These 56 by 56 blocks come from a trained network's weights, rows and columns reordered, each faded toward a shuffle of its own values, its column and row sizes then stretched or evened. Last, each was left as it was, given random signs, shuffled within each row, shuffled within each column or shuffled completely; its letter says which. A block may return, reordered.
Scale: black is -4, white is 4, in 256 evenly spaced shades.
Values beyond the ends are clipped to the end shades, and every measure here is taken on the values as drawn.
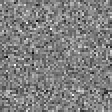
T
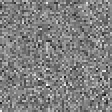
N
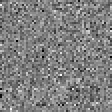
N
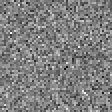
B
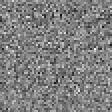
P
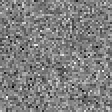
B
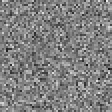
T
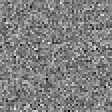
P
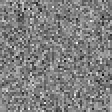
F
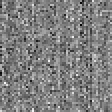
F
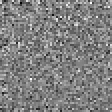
T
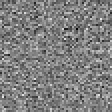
N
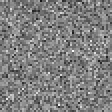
B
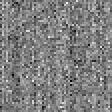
N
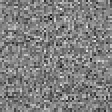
N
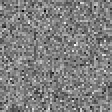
B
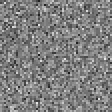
B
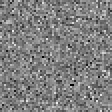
B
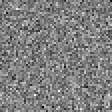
B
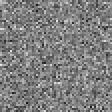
T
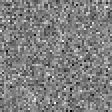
B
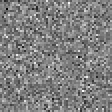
F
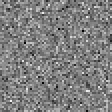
F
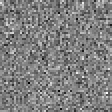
N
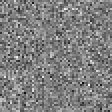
F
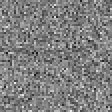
B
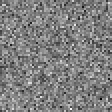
B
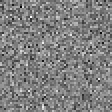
T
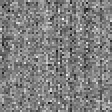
F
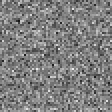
P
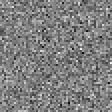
F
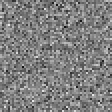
B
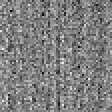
F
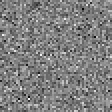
B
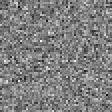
N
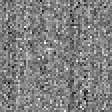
F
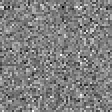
T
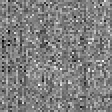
N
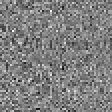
N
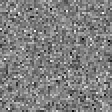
B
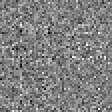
T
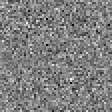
P
